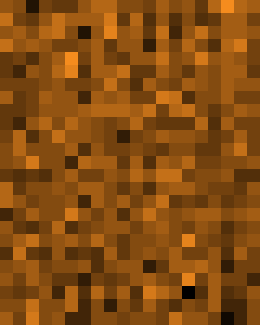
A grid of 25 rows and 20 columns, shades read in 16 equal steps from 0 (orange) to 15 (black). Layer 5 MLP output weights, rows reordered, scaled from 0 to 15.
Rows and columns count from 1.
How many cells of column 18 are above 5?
16
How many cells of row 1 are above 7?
6
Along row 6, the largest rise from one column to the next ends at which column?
7
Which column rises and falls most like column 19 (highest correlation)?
18
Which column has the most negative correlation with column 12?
1
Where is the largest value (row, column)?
23, 15
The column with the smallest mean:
13
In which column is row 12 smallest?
19
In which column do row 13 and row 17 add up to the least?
3
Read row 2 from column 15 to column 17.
7 10 9
